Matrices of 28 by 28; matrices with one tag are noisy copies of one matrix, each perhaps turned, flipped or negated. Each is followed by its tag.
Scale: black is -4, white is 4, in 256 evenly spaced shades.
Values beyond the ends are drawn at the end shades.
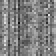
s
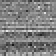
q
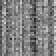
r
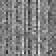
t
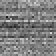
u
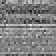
q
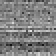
q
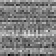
r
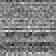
q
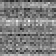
r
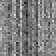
u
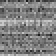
r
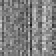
q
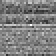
q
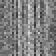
u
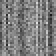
s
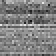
q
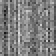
s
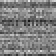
r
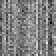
s
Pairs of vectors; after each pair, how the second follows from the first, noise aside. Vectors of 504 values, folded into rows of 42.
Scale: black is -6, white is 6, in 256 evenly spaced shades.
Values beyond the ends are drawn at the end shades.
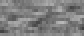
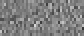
sign-scrambled.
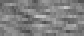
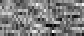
wrapped around, negated, scaled up.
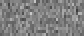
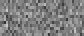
reversed, negated.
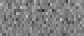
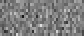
reversed, negated.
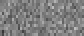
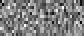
reversed, scaled up.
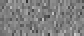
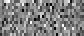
reversed, scaled up.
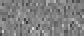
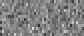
sign-scrambled.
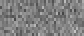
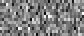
wrapped around, negated, scaled up.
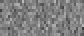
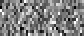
reversed, scaled up.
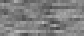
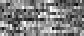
wrapped around, negated, scaled up.
